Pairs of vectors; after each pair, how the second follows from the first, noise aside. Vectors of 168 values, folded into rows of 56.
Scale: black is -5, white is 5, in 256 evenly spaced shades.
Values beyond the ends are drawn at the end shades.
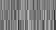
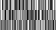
reversed, negated, scaled up.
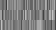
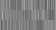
negated, shrunk.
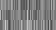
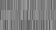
negated, shrunk.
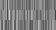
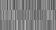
wrapped around, shrunk.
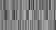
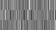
negated, partly zeroed.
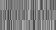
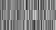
sign-scrambled.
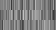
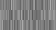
negated, shrunk.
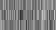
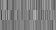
reversed, negated, shrunk.
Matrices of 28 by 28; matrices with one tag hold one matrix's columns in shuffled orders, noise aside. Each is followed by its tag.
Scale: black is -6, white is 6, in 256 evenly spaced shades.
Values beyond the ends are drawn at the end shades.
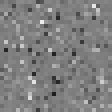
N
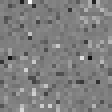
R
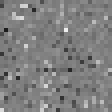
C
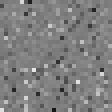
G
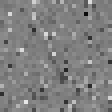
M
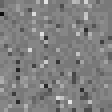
M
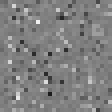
N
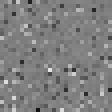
G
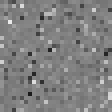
N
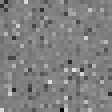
G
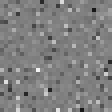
G
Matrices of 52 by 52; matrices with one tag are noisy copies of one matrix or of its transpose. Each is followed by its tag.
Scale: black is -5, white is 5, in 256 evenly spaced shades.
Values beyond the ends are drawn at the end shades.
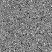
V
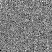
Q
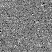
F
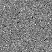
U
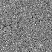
U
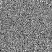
Q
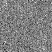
F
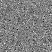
V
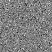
U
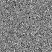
V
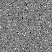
U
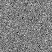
U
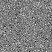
U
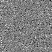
Q
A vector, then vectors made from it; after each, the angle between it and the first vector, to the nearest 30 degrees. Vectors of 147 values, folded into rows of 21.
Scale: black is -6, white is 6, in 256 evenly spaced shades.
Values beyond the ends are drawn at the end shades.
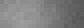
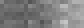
150 degrees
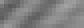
120 degrees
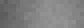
120 degrees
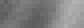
150 degrees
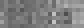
120 degrees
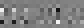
90 degrees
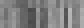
120 degrees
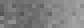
150 degrees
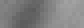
150 degrees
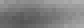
150 degrees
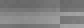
90 degrees
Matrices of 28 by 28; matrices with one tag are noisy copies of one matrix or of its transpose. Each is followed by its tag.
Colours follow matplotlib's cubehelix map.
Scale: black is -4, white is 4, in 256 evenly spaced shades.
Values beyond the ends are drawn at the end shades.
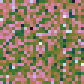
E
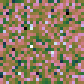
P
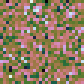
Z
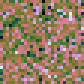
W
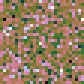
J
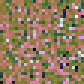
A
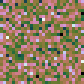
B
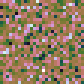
J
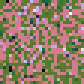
Z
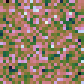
Z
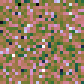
J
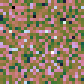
P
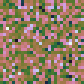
J
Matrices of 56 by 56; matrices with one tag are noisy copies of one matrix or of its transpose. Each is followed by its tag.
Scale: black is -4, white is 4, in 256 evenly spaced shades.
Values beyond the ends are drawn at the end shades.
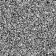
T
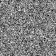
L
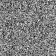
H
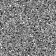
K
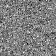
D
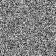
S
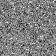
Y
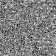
D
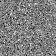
L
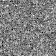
D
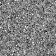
T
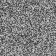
H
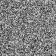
S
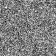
D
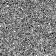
D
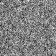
S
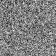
H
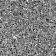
T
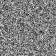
Y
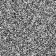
T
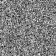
L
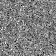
K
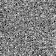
D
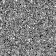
S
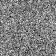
K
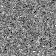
Y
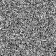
S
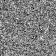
Y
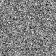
L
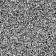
T
